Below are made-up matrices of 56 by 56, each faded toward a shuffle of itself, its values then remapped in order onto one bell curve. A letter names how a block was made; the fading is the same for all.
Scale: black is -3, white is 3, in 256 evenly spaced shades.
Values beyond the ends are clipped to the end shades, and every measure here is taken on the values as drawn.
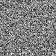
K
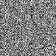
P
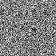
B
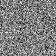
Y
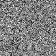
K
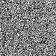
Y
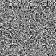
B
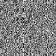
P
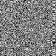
P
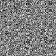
P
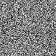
B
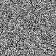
K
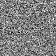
Y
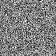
Y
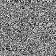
Y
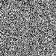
K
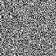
P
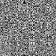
P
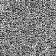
B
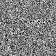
Y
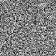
B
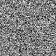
K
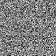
B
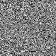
Y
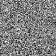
K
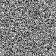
K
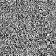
B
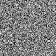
K
